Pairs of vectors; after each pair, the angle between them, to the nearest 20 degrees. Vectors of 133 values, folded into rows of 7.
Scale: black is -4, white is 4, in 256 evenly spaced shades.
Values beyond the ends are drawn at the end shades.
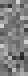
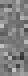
20 degrees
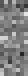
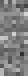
20 degrees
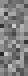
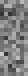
140 degrees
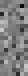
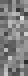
100 degrees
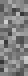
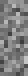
20 degrees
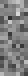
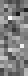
140 degrees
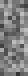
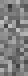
80 degrees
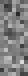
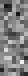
20 degrees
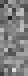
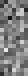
20 degrees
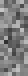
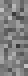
80 degrees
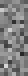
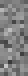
20 degrees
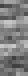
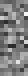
120 degrees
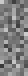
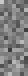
40 degrees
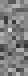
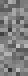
140 degrees
